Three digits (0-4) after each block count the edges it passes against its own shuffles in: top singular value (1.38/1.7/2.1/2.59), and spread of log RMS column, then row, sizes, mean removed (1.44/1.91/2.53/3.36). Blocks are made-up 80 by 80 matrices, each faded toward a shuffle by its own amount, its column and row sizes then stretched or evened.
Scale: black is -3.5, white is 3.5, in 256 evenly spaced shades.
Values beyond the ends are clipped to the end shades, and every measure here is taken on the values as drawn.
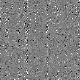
0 2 1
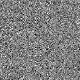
1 2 1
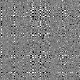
4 3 3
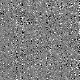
1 3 1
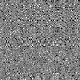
3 0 2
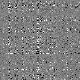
1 3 3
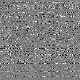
2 0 4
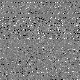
0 0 3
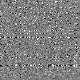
2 1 3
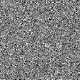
1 0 2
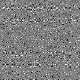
3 0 3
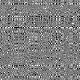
4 2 3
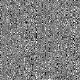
0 4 0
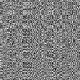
4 3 0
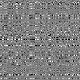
4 1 4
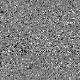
1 1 3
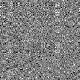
3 0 1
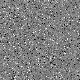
0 1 0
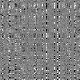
4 4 2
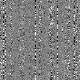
3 4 0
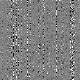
1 4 0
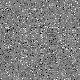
2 0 0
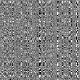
4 4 2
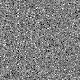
2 0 0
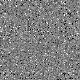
0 1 1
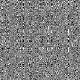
3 3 1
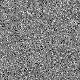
0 1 0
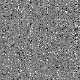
1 2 0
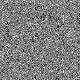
0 2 0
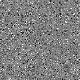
2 1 1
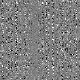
1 4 1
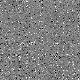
1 2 1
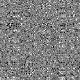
2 1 1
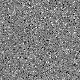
0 1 0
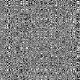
3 3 3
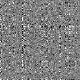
3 3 2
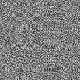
3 0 1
